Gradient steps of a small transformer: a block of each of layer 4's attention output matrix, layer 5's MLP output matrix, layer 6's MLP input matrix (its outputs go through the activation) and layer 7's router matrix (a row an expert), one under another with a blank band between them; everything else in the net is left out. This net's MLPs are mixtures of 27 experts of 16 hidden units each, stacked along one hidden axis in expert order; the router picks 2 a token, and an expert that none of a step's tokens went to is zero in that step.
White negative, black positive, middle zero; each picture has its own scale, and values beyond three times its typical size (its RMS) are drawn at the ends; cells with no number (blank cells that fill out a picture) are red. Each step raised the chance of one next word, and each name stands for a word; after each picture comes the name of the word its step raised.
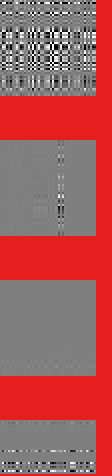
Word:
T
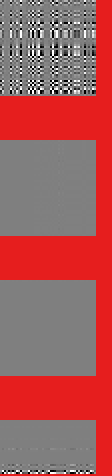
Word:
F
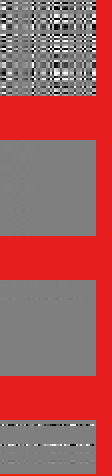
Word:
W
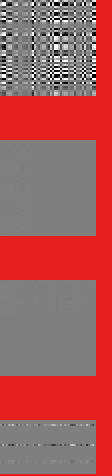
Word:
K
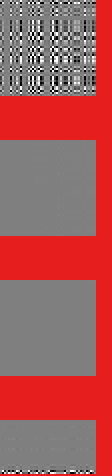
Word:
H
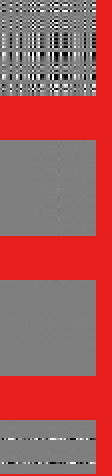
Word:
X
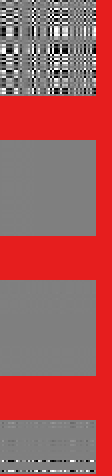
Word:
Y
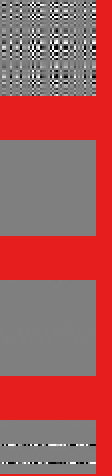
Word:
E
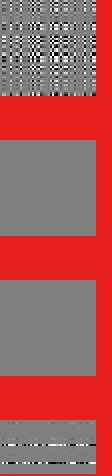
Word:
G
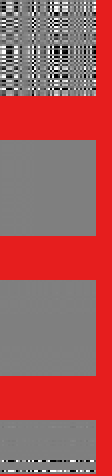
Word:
X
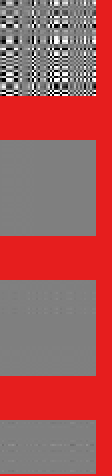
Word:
W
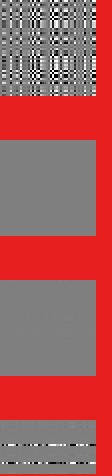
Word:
K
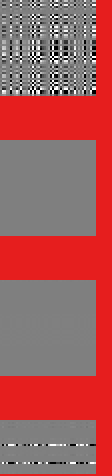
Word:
F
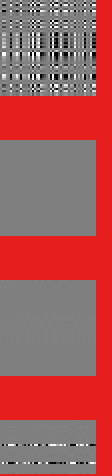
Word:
X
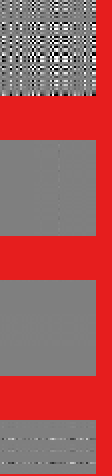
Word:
G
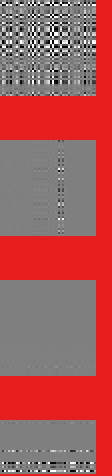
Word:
E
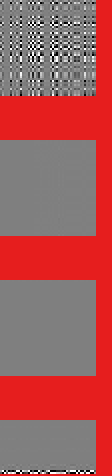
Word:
G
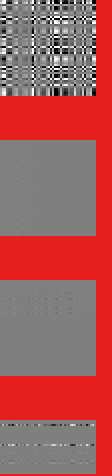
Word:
Y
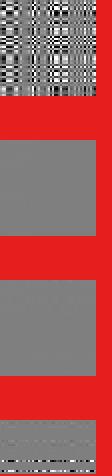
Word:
G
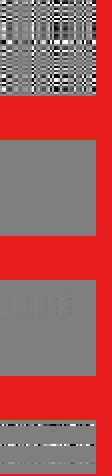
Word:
E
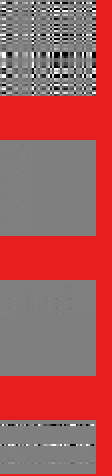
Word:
X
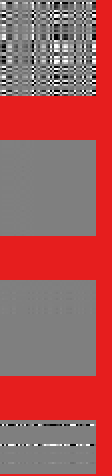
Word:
H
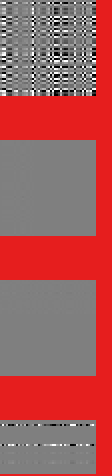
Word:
F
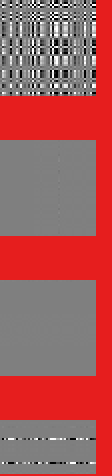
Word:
Y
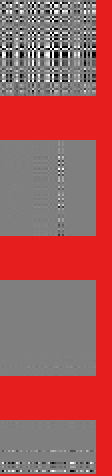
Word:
X
